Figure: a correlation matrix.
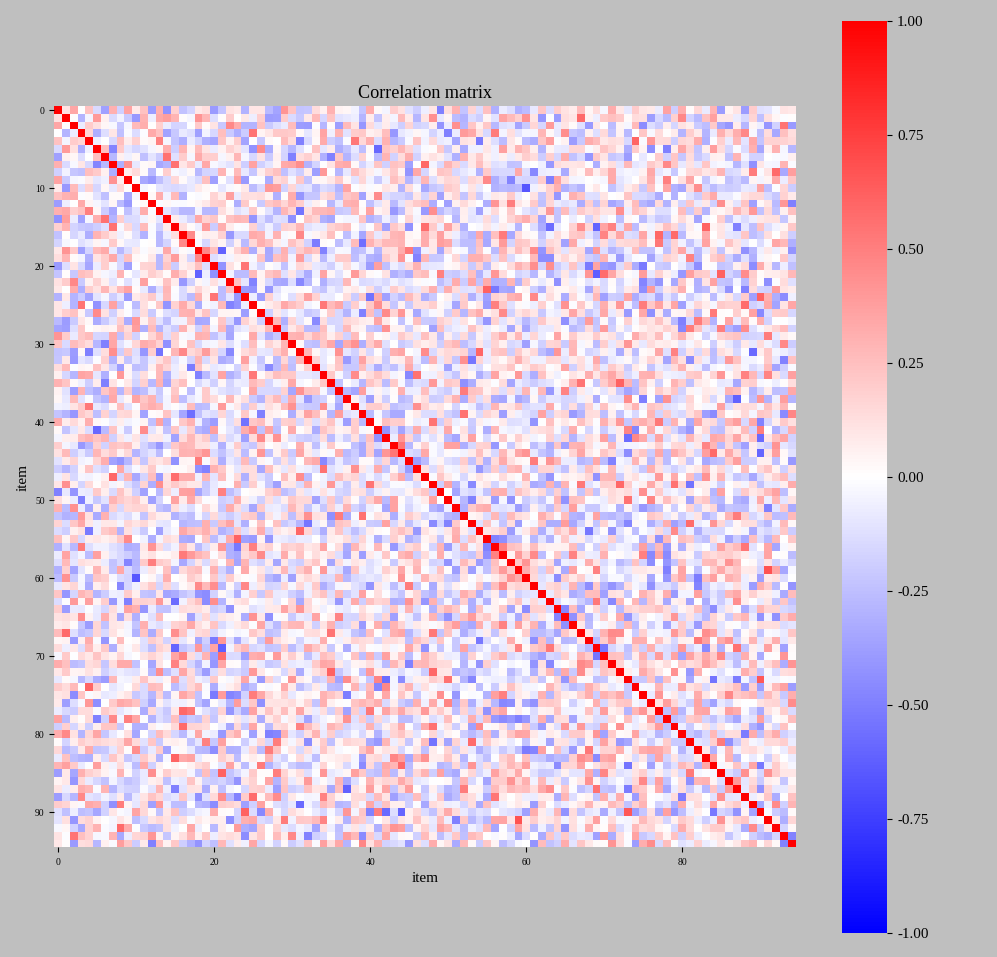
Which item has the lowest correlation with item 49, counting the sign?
0
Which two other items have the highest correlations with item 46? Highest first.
34, 38
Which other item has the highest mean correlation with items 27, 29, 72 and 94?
25
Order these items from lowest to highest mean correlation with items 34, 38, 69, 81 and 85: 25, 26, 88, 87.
26, 87, 25, 88
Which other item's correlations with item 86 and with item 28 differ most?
81
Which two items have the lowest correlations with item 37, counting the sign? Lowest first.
87, 75
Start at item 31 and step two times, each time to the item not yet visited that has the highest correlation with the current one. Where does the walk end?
79
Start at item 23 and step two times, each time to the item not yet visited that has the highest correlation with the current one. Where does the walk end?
9
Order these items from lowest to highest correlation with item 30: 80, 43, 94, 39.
39, 94, 80, 43
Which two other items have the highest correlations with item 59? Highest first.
91, 69
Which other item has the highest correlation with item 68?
82
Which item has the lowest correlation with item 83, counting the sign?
69
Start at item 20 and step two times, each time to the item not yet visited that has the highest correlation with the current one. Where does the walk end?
90
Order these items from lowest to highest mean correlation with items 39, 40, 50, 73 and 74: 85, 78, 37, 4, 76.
85, 37, 78, 4, 76
